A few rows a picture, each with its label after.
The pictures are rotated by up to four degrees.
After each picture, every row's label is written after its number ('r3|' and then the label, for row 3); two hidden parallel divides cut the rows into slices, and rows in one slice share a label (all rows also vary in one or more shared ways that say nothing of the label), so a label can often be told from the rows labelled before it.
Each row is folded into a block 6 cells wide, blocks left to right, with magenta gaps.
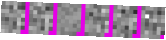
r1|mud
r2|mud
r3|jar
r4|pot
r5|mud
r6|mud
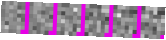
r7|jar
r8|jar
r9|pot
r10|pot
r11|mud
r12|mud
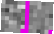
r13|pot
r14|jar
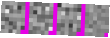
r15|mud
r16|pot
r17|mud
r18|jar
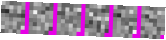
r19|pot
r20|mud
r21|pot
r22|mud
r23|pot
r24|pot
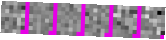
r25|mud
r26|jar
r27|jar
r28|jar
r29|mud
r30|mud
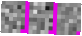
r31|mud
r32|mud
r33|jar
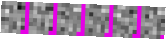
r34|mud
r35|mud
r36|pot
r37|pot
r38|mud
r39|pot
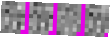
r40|pot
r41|pot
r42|jar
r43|pot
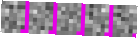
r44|mud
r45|mud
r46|jar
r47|pot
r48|pot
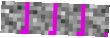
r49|mud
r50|pot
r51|mud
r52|mud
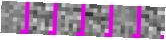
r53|jar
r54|pot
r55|mud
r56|pot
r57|jar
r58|pot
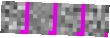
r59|pot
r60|jar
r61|mud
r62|mud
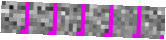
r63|mud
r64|mud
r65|mud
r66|mud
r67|jar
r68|pot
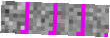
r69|pot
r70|jar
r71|jar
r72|jar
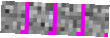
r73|pot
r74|mud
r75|pot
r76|pot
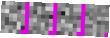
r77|mud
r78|pot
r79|pot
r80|jar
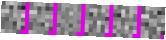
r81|mud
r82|mud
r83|jar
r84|pot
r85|pot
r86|mud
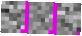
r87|pot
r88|jar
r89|mud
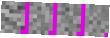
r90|mud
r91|jar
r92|jar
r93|jar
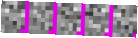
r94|mud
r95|mud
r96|pot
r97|pot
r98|mud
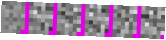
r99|jar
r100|mud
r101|pot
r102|mud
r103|pot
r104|pot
